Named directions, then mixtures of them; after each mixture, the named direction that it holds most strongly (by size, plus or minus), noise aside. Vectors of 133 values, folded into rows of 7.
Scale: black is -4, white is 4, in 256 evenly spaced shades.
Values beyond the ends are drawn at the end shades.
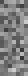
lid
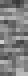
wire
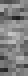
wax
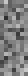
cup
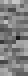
wire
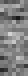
wax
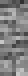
wire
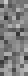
cup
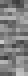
wire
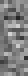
cup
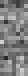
wire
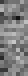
wax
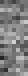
wax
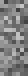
lid
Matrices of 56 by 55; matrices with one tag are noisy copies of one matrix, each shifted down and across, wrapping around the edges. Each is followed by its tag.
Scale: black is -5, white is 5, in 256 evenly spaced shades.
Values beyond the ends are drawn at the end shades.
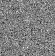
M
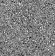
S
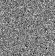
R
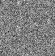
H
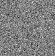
R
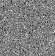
H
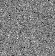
R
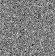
H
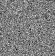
R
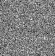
S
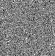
H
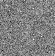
S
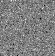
M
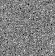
H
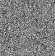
H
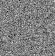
M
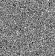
H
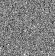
H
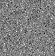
H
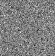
R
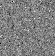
R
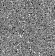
S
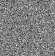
R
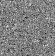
M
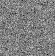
M
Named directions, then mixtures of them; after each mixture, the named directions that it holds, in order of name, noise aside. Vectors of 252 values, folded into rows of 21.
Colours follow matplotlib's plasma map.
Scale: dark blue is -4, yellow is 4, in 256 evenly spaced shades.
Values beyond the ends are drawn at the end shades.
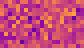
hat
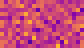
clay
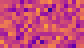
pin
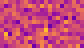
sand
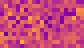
hat.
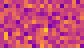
sand.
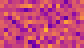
clay, pin, sand.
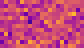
clay, hat, pin.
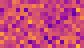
clay, hat, sand.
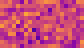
clay, hat, pin.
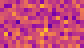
sand.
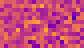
clay, sand.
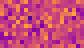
hat.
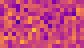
hat.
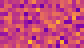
clay, sand.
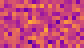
clay, sand.
